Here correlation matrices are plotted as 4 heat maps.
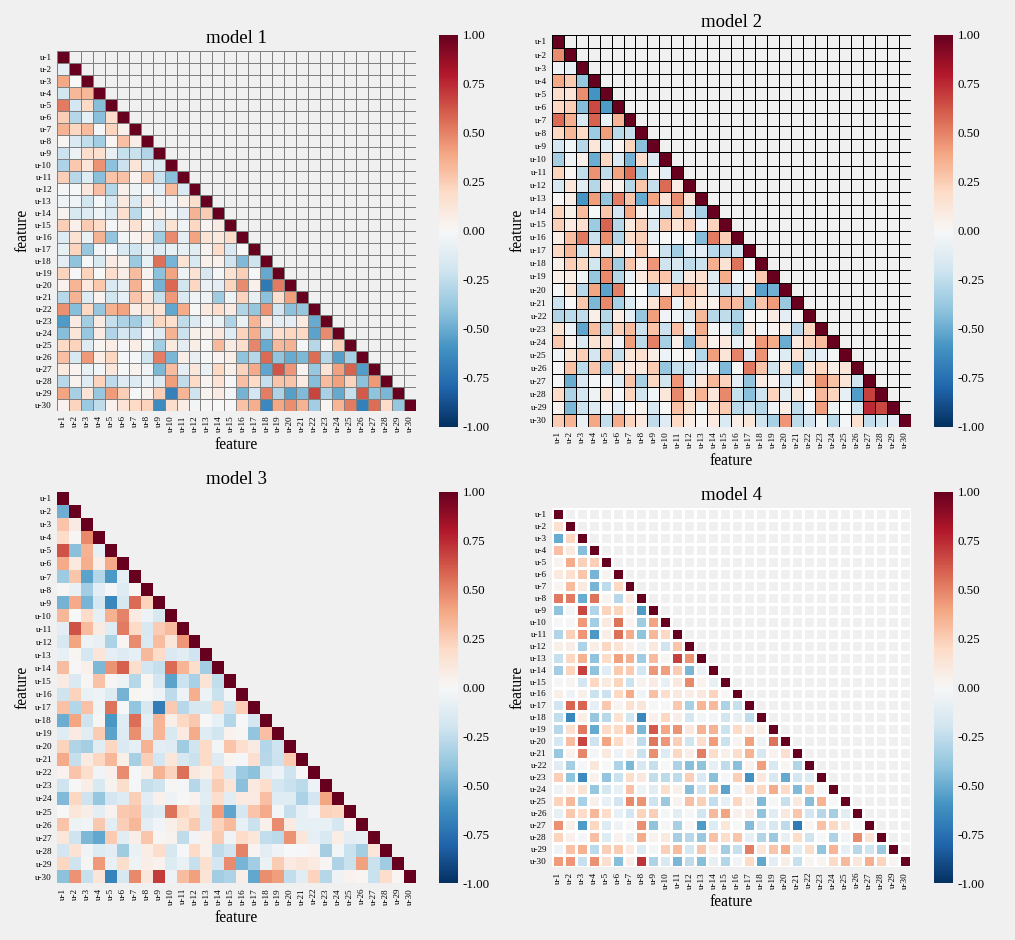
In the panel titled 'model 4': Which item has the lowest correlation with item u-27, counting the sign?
u-21
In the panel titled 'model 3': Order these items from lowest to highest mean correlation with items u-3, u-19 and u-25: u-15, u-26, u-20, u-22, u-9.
u-20, u-15, u-9, u-22, u-26
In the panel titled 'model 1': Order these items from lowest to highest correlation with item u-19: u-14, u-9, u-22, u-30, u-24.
u-9, u-22, u-14, u-24, u-30
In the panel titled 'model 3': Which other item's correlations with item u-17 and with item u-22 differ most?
u-9
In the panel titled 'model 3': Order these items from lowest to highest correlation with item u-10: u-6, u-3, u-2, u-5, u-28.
u-28, u-2, u-3, u-5, u-6
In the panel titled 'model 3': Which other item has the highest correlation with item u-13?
u-8
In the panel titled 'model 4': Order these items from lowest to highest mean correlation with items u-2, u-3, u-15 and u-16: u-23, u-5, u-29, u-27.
u-23, u-27, u-29, u-5
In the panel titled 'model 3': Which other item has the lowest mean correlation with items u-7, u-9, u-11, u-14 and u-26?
u-17
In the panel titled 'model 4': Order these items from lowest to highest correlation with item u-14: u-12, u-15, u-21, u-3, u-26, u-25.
u-12, u-25, u-15, u-21, u-26, u-3
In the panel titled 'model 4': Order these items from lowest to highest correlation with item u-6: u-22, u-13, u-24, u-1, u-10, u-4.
u-4, u-22, u-24, u-1, u-13, u-10
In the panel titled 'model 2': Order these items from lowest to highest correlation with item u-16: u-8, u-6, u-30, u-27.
u-6, u-27, u-30, u-8
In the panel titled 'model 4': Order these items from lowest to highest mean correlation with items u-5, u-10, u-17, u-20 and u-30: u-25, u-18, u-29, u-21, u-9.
u-18, u-25, u-21, u-9, u-29
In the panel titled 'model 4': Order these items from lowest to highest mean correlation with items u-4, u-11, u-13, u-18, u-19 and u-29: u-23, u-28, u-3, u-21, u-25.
u-28, u-23, u-25, u-21, u-3
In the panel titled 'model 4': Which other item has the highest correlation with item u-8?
u-30
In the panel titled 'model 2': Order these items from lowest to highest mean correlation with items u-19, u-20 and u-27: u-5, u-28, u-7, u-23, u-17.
u-17, u-5, u-7, u-23, u-28
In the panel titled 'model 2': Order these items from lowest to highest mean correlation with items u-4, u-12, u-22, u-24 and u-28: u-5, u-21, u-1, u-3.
u-3, u-5, u-21, u-1
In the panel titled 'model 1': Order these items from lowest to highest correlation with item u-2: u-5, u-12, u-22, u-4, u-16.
u-22, u-5, u-12, u-16, u-4
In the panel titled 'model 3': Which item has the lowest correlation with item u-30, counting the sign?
u-5
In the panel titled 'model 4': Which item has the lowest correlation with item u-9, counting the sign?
u-8
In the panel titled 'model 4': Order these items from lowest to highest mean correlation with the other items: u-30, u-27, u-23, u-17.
u-23, u-27, u-30, u-17
